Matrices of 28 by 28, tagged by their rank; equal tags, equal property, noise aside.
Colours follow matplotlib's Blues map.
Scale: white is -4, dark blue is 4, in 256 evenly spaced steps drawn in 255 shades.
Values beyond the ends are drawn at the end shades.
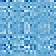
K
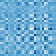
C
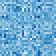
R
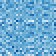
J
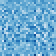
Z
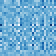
K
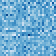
R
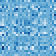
J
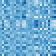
K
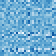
K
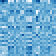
K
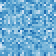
R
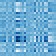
C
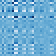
C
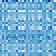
K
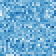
R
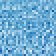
Z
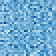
R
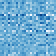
K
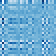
C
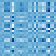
C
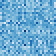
R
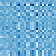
C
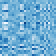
K
